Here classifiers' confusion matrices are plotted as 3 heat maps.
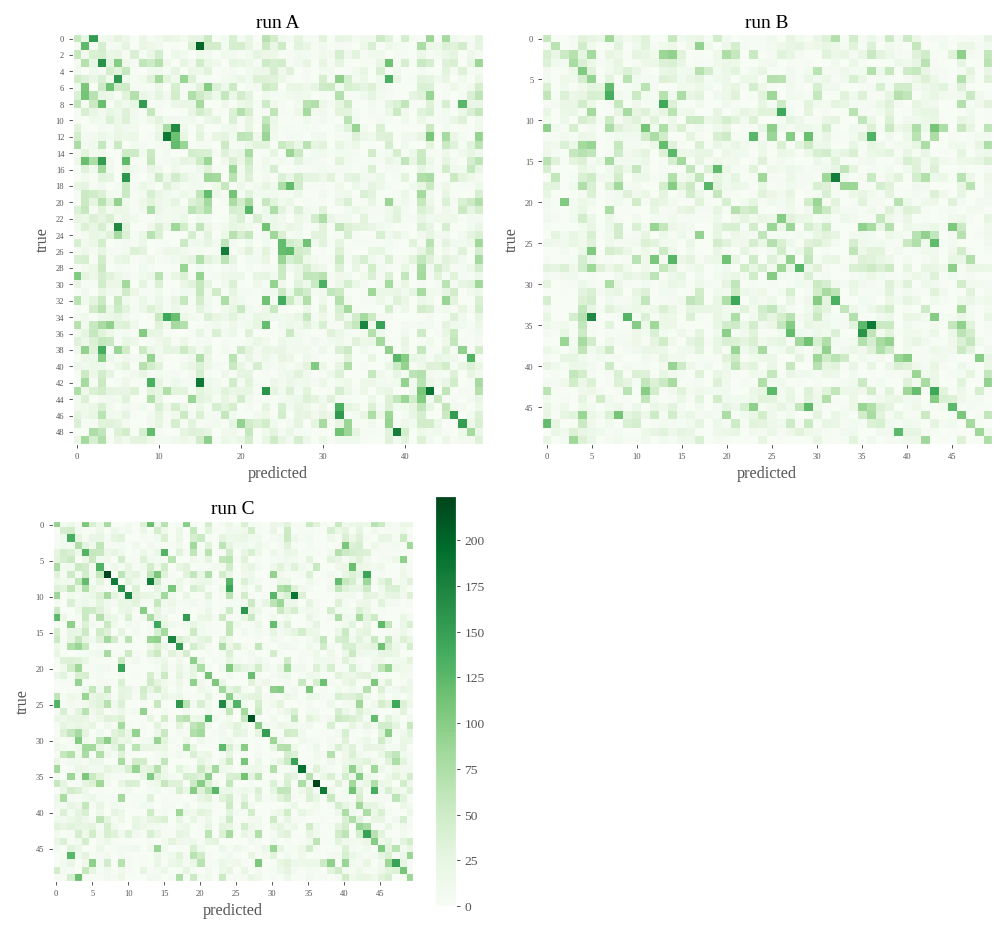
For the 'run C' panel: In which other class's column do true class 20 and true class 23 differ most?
9
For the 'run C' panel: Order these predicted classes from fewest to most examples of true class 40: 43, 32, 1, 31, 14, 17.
14, 31, 1, 32, 43, 17
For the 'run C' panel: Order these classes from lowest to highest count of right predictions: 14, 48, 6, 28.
28, 48, 6, 14
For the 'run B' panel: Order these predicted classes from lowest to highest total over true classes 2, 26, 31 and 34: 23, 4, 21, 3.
23, 3, 4, 21
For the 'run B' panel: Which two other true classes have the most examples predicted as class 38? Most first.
37, 23
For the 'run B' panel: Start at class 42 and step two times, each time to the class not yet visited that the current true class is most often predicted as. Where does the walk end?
3
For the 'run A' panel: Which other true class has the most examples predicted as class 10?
5
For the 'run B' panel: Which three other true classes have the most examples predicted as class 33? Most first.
18, 16, 39
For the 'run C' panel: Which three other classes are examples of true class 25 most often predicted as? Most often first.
23, 17, 47
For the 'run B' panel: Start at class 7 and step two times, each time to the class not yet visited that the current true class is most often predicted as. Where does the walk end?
43
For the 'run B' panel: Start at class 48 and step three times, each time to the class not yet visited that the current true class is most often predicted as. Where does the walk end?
14
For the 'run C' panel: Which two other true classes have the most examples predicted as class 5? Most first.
47, 31
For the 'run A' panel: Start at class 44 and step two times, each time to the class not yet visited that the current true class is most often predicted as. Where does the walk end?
15
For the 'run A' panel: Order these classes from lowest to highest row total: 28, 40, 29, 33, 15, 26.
28, 33, 26, 40, 29, 15
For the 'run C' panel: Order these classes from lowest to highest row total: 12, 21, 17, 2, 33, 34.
21, 2, 12, 33, 17, 34
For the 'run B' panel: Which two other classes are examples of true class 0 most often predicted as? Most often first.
7, 32
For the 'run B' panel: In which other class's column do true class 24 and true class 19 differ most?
42
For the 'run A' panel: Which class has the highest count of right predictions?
43
